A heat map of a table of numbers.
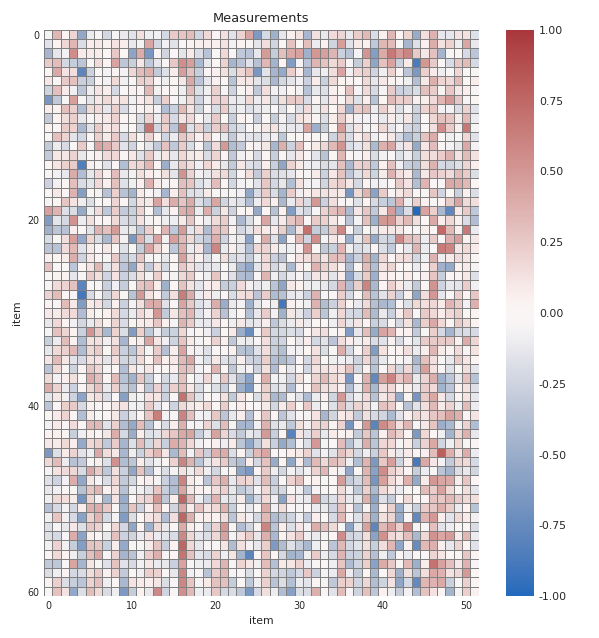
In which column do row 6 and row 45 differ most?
47
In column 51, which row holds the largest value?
29
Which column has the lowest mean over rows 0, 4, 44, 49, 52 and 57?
4
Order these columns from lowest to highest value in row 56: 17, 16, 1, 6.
1, 17, 6, 16
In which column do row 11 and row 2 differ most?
43
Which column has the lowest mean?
39
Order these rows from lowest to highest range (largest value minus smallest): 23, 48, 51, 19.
51, 23, 48, 19
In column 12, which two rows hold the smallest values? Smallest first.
2, 53
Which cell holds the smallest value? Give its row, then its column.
19, 44
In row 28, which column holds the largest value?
16
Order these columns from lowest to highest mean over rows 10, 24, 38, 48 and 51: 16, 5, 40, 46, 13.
13, 5, 40, 46, 16
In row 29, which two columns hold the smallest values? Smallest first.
28, 4
